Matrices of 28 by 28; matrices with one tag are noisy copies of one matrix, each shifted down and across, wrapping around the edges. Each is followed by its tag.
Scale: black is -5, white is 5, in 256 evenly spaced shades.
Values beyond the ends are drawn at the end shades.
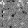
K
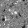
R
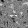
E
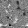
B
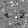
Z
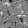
E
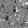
R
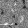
B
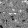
E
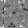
K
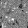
R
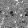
Z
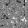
K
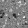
Z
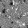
R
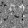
K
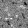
E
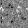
K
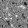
E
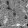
B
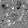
Z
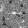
B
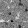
B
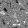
E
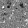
Z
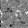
K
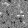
E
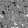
E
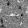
B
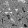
E
